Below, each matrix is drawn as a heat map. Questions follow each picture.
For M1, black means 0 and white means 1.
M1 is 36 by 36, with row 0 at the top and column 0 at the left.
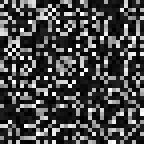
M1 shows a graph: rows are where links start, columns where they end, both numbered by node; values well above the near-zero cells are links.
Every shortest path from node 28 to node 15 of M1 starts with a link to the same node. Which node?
node 32
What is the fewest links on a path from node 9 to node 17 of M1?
3
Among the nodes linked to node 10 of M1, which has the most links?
node 3
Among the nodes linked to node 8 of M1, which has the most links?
node 31
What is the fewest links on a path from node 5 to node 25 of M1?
2
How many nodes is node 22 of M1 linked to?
10
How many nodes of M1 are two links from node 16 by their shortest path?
10
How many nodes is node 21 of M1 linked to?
11
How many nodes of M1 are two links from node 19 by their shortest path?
8
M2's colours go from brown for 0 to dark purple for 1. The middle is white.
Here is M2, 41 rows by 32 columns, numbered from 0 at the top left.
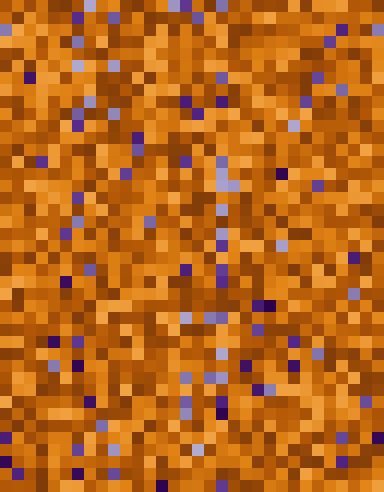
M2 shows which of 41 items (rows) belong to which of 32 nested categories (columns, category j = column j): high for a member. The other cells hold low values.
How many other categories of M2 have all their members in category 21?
1
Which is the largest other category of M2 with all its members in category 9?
16
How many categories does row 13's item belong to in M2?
3
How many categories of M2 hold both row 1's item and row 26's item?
0
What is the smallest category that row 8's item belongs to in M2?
25
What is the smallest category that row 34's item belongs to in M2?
15
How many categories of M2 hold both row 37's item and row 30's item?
1
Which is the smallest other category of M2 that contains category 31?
0
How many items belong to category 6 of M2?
11
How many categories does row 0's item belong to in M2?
4
